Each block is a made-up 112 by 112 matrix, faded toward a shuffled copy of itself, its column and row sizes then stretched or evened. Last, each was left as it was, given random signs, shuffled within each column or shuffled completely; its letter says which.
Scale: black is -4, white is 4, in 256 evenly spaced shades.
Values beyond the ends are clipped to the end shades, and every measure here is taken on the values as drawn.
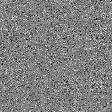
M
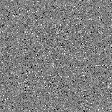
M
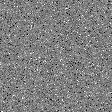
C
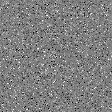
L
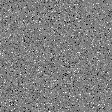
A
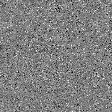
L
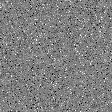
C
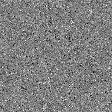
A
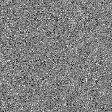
M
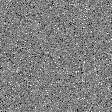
C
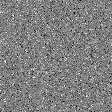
C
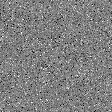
C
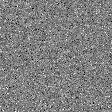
C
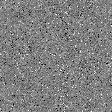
A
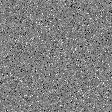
C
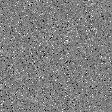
A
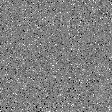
L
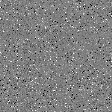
L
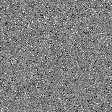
C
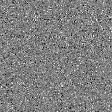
M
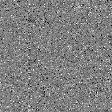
M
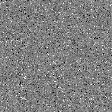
M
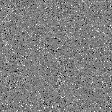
M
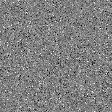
A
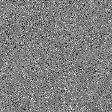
L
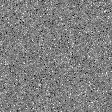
C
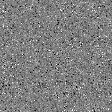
M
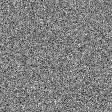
C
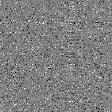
M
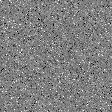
C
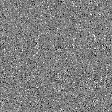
M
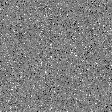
A
